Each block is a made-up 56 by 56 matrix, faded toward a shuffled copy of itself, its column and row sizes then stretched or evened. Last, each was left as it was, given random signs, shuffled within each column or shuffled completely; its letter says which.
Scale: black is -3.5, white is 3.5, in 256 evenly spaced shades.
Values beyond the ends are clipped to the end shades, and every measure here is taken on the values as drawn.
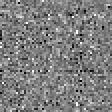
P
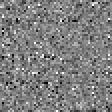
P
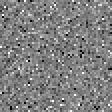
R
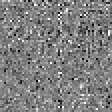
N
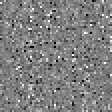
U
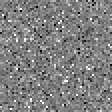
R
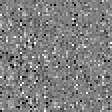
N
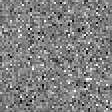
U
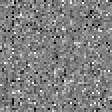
P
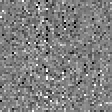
U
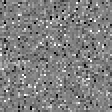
U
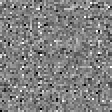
P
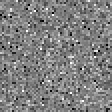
R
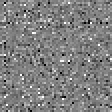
N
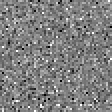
R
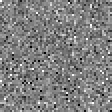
R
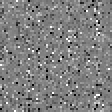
U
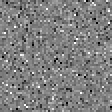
R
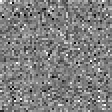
N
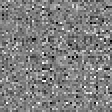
N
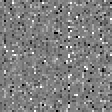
U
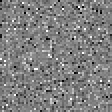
R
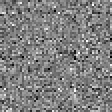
N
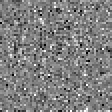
P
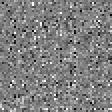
P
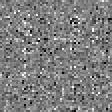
P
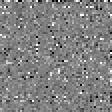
P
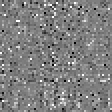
N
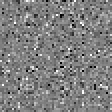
N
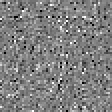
N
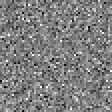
R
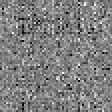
N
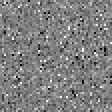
U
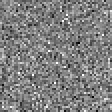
R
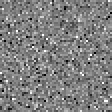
R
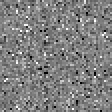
U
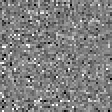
N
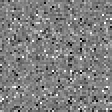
P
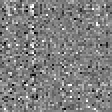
N
